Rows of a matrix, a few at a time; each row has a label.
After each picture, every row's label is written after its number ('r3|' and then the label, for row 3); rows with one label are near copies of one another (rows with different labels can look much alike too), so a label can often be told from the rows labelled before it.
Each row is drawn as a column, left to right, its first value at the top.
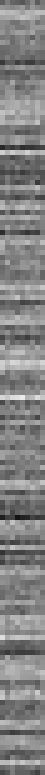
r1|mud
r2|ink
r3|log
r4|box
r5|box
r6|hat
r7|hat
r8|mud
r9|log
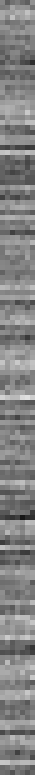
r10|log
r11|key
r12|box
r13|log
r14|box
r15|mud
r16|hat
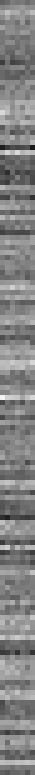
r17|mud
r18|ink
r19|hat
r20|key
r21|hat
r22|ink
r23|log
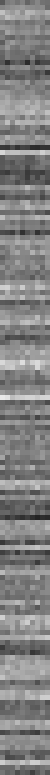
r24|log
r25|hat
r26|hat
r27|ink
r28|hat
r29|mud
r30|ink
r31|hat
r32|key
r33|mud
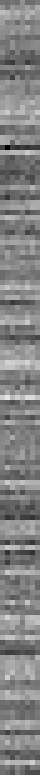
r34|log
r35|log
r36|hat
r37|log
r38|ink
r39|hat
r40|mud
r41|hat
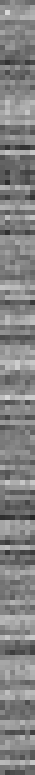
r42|mud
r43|mud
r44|hat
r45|hat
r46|ink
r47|mud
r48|box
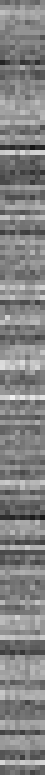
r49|hat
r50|box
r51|key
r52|log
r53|hat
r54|mud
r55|ink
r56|hat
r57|key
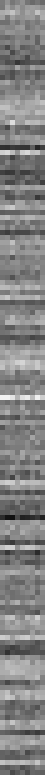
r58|key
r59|key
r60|ink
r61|hat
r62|key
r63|key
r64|box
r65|log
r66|box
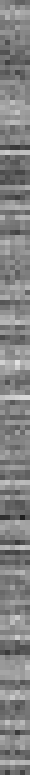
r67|ink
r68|ink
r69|mud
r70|log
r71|ink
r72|key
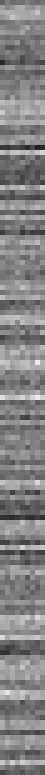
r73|mud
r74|box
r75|box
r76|box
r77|mud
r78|log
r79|box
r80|log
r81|mud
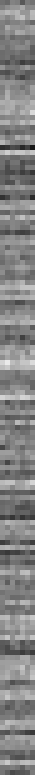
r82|log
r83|log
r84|ink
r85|hat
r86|hat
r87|hat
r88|log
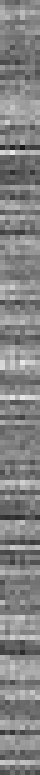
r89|hat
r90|ink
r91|key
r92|mud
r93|log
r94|ink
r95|key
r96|ink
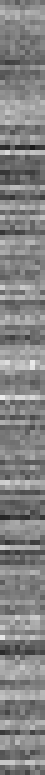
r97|key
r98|ink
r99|mud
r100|box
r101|key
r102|ink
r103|log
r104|log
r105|box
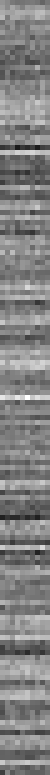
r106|ink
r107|key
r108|ink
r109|key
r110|key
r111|key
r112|hat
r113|box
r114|log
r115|log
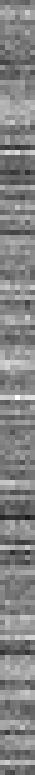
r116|key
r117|hat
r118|ink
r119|key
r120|log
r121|box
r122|key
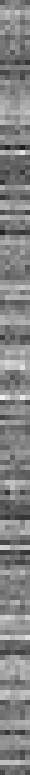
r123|mud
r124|log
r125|hat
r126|hat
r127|key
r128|mud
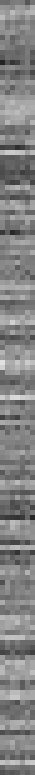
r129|hat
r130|mud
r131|mud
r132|mud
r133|key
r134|log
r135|ink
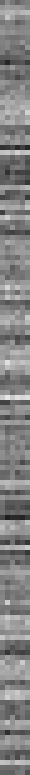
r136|mud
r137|hat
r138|box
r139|key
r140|key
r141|mud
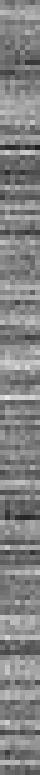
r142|log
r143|key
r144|log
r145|hat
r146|key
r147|hat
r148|mud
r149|hat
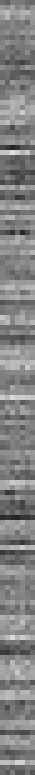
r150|box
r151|box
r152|key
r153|ink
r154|mud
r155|key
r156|ink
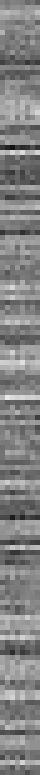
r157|hat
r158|log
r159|key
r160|log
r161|key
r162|mud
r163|mud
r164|mud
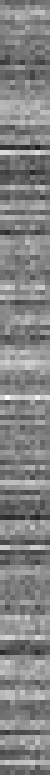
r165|key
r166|key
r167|key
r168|box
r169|box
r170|log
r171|ink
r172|key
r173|mud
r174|ink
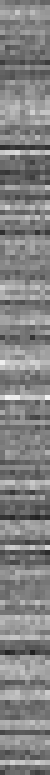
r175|hat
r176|key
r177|key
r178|key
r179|hat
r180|log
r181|ink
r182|hat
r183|ink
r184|mud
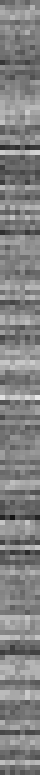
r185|mud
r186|hat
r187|box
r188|log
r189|ink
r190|mud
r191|key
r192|key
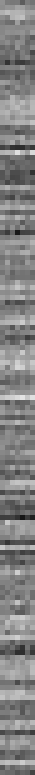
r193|key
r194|mud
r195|log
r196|hat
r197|box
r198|mud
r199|ink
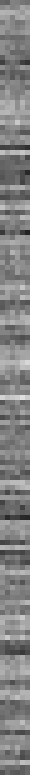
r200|mud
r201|log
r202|ink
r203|ink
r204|hat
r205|hat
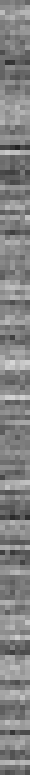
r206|ink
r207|hat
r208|hat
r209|key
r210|log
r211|hat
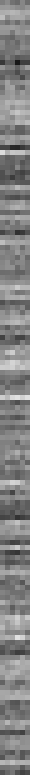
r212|hat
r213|log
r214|log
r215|mud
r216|hat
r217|mud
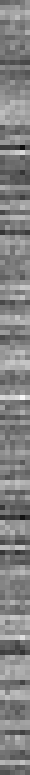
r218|mud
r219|ink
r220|hat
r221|box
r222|key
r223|hat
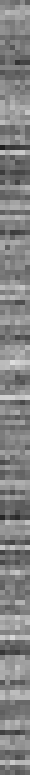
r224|key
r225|log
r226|key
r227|hat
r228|hat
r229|mud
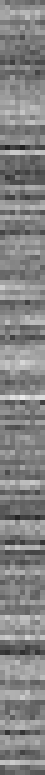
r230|hat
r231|log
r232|mud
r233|key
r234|log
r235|box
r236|ink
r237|ink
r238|mud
